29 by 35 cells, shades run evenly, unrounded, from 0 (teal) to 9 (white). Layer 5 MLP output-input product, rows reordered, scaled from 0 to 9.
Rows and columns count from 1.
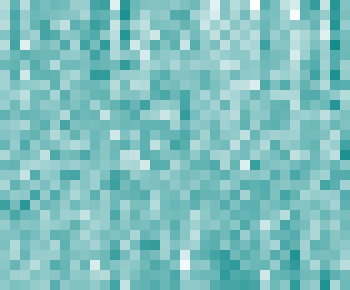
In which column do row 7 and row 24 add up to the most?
20
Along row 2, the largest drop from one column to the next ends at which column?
31
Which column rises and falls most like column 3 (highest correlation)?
1
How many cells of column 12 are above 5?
8
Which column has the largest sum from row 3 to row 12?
30
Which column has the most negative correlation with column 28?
17
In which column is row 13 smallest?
7
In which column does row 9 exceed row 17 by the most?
26
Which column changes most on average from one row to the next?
3
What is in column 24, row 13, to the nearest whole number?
5
